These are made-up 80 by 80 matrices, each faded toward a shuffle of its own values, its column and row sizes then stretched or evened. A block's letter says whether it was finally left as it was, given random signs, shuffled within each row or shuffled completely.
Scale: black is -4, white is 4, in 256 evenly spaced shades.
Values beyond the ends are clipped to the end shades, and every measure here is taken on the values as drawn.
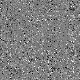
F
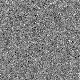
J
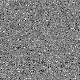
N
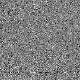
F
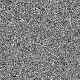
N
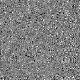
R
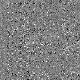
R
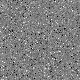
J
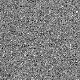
F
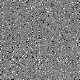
R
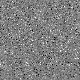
N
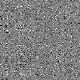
R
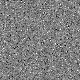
J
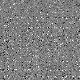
R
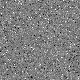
J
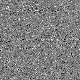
N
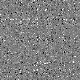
F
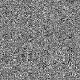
R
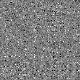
F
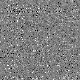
F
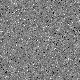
J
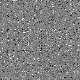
F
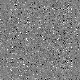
F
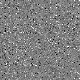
R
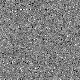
N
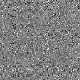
R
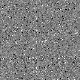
F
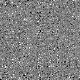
F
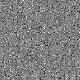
R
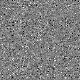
F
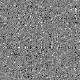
R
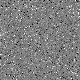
J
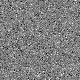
J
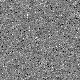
J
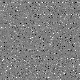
N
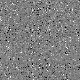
F
